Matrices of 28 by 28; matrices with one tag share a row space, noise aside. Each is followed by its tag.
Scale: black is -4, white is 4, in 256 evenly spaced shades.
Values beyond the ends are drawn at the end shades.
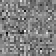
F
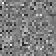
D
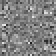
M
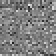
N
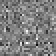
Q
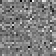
N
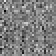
D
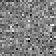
N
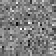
N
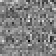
N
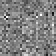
Q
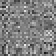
M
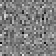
D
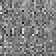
D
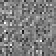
D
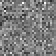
D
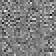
M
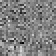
F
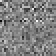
D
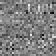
N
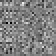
D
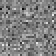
Q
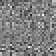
N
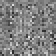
N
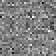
N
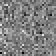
D
